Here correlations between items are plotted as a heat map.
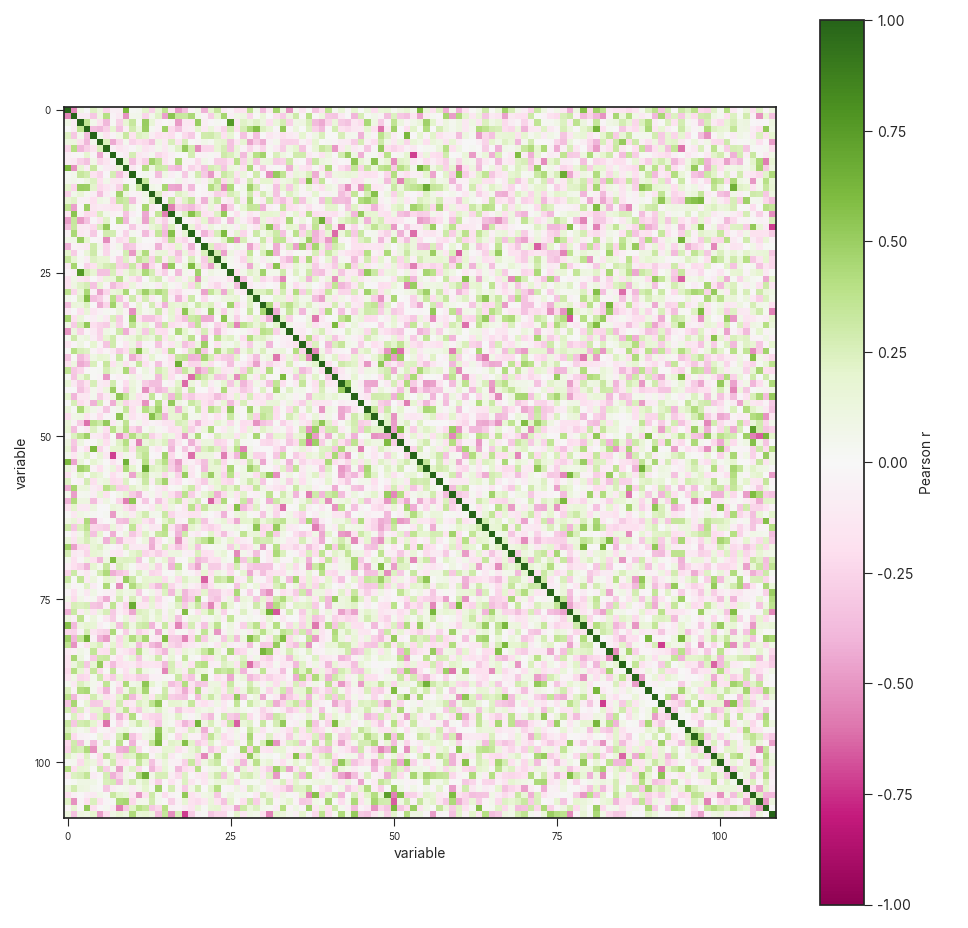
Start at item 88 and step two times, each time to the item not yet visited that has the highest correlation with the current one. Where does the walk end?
12
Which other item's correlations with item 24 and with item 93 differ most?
53
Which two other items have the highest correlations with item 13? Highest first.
47, 8
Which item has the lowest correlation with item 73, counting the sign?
8
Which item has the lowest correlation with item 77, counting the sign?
32
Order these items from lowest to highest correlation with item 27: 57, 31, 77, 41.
31, 57, 77, 41
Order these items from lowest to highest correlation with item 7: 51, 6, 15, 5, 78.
5, 78, 15, 6, 51
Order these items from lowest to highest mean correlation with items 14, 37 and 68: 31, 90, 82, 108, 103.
82, 90, 108, 103, 31
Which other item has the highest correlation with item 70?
48
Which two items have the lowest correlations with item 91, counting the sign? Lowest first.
82, 101
